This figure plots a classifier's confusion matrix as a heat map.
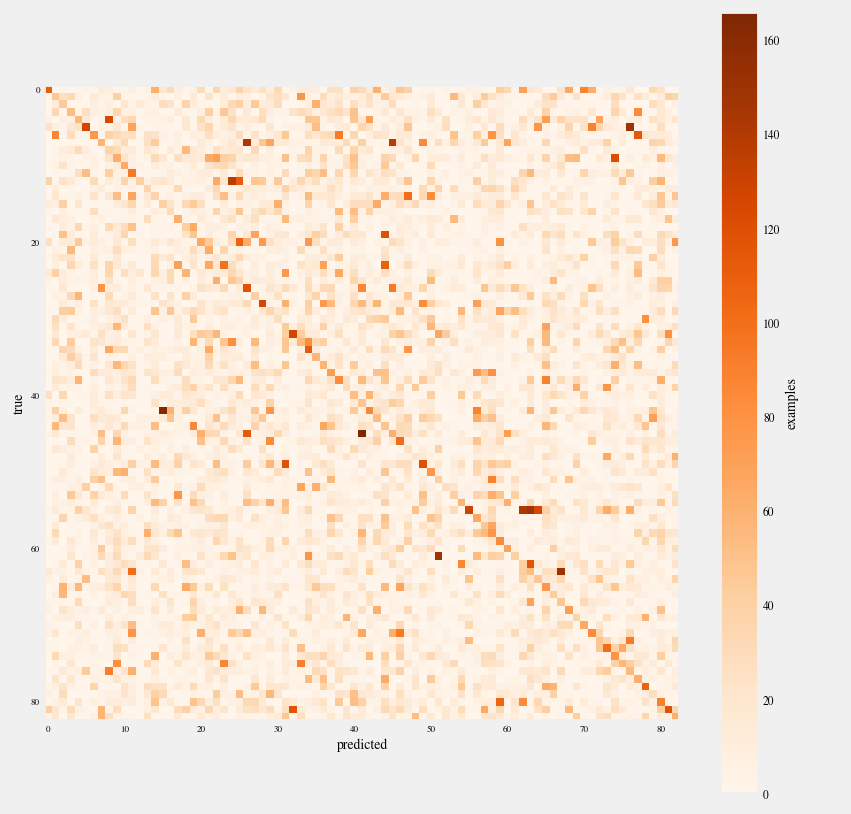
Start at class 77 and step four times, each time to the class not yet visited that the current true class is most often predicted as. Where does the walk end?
4
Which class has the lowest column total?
12
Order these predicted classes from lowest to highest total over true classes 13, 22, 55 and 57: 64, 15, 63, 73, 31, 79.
15, 79, 73, 31, 64, 63
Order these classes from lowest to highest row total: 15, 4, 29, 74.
74, 15, 29, 4
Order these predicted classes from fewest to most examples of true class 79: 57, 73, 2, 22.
57, 73, 2, 22
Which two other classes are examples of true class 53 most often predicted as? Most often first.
17, 58
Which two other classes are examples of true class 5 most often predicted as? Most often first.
76, 71
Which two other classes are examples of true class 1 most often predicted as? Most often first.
33, 53
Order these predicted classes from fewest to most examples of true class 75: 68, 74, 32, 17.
68, 32, 17, 74
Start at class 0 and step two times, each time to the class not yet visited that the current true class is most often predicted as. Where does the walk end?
11
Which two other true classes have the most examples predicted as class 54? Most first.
62, 29
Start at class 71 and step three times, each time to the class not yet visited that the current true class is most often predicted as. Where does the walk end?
59
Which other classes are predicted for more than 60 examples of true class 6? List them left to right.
1, 38, 58, 77
